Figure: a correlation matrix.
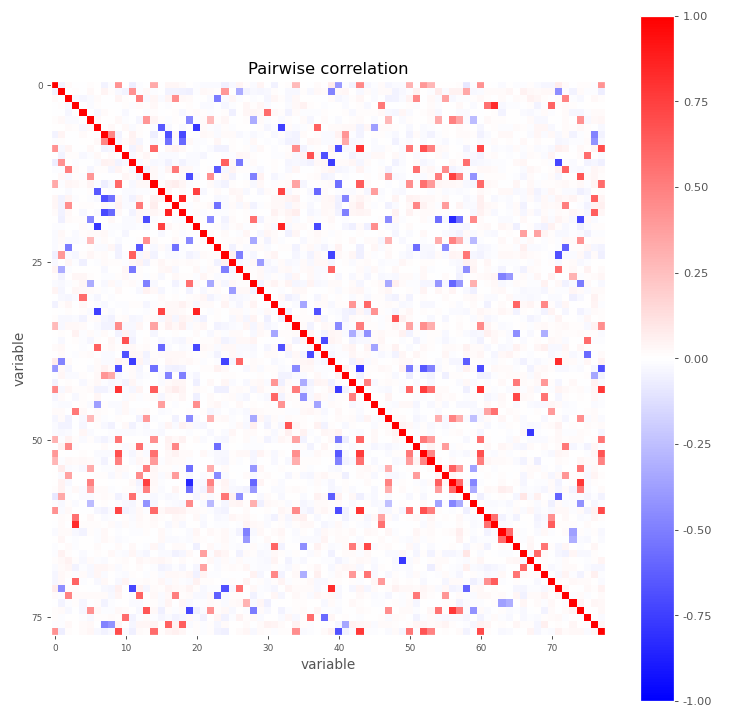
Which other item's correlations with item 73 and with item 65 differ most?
44
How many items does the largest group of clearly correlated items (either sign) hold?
11
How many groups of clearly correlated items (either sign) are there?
15
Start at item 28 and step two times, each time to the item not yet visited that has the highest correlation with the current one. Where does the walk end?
59
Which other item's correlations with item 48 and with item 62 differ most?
3
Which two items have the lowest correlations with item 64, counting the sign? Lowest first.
27, 73
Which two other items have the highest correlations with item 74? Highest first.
56, 13
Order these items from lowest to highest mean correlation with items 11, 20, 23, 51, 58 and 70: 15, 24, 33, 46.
33, 46, 15, 24
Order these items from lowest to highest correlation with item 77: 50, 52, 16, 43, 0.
16, 0, 50, 52, 43
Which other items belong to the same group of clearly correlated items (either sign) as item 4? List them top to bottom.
30
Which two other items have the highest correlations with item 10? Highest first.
36, 75
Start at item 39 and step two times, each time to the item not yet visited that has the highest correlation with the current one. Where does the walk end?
26
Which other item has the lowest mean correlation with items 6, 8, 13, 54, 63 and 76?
19
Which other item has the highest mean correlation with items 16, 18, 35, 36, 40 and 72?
76
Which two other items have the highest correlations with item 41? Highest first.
7, 8
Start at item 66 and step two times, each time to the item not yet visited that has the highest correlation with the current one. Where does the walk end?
21
